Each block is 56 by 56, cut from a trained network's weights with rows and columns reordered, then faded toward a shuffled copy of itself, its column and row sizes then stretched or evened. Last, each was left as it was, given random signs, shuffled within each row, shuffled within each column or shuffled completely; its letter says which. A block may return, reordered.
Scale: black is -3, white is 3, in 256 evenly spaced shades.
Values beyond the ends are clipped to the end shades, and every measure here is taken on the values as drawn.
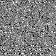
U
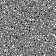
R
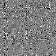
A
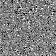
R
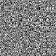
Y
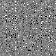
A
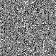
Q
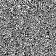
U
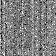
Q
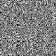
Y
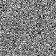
U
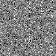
Q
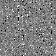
Q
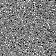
R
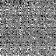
Y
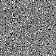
Q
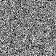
R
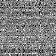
Y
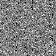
Q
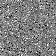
R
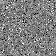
R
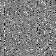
A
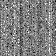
Q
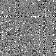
A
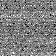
U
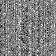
Q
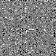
A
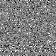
U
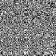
Y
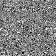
U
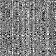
Y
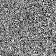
R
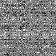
Y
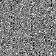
Q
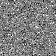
R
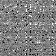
Y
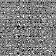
Y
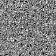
Q
